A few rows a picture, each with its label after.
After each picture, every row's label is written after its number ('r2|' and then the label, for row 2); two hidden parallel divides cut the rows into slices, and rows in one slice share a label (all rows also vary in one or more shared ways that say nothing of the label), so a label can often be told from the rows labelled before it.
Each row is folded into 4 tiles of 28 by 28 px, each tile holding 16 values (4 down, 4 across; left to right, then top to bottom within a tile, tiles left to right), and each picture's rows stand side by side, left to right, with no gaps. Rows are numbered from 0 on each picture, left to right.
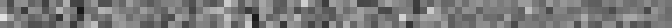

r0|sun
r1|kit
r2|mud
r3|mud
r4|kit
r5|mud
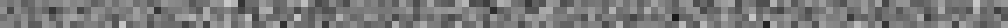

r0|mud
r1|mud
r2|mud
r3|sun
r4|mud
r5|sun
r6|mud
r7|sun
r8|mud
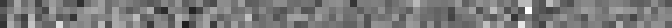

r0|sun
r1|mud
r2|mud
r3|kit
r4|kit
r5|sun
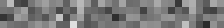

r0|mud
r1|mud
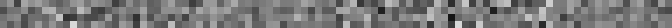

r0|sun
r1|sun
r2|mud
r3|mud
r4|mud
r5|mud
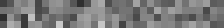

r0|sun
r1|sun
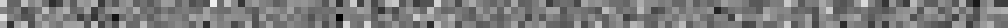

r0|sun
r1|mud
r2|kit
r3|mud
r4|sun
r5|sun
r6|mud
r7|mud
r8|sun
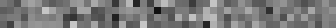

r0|sun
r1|mud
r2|kit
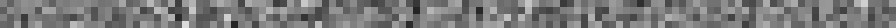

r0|sun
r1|kit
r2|sun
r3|kit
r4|mud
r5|sun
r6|sun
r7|mud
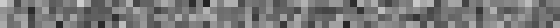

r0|mud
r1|mud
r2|mud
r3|sun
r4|mud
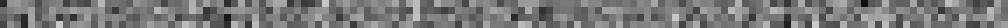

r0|sun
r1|sun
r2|kit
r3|mud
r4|sun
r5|sun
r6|sun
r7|kit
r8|mud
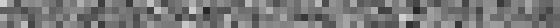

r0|kit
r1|sun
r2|sun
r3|mud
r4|kit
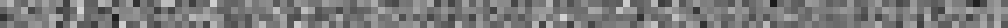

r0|mud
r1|mud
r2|sun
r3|sun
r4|kit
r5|sun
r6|sun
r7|sun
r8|sun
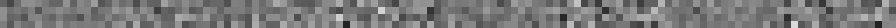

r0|sun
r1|mud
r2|kit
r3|sun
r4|kit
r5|mud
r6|kit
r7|mud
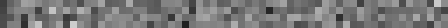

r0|sun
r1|kit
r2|mud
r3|mud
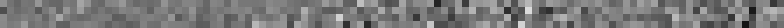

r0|kit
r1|kit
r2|kit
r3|sun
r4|kit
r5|sun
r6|kit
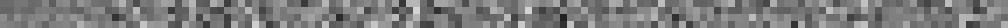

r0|kit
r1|mud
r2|kit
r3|mud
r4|kit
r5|mud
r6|mud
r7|sun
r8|mud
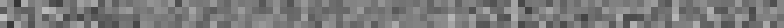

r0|sun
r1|kit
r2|kit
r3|kit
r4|kit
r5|sun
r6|kit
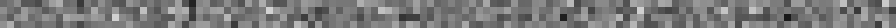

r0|mud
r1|sun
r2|sun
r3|sun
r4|sun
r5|mud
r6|sun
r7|mud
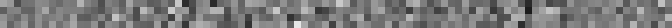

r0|kit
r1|sun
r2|sun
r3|mud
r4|kit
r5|kit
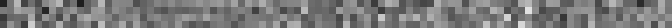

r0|kit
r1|mud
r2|kit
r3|mud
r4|kit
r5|kit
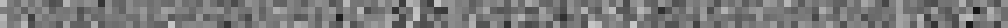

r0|kit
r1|sun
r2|sun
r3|mud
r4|mud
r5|kit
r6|sun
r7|kit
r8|mud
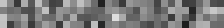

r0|kit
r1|sun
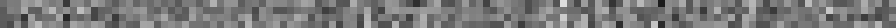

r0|sun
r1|kit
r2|mud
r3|sun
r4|kit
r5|kit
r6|mud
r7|sun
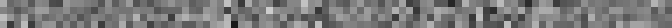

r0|kit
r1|mud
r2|sun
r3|sun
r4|sun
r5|sun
